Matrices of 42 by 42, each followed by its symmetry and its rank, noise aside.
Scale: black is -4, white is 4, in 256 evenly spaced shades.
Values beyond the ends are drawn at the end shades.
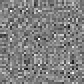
symmetric, rank four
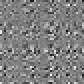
antisymmetric, rank four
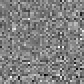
no symmetry, rank five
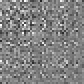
symmetric, rank four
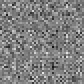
antisymmetric, rank six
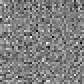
no symmetry, rank six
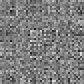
symmetric, rank five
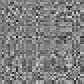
antisymmetric, rank four
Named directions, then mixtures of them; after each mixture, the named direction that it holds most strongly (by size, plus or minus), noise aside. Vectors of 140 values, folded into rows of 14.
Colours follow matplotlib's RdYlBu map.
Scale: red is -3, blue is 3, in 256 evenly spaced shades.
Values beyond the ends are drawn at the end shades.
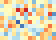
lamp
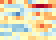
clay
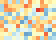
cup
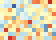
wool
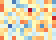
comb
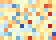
lamp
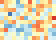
cup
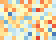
cup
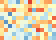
cup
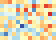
lamp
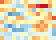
clay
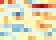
clay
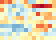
clay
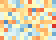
comb
